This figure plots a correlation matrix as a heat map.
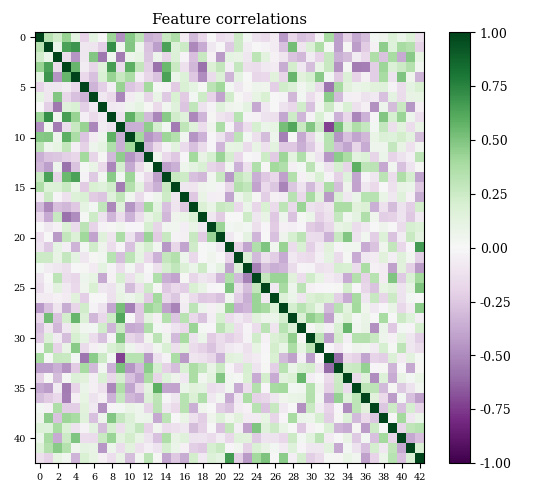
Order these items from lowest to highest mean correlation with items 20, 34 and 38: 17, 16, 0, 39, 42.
39, 0, 16, 42, 17
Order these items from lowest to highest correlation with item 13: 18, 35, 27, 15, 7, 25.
15, 7, 25, 18, 27, 35
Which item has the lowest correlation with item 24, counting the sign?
23
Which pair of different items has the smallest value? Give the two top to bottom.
9, 32
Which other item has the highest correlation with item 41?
2
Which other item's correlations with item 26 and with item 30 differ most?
32
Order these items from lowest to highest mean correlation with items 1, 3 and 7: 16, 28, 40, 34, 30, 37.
37, 30, 16, 34, 28, 40
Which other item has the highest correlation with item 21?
42
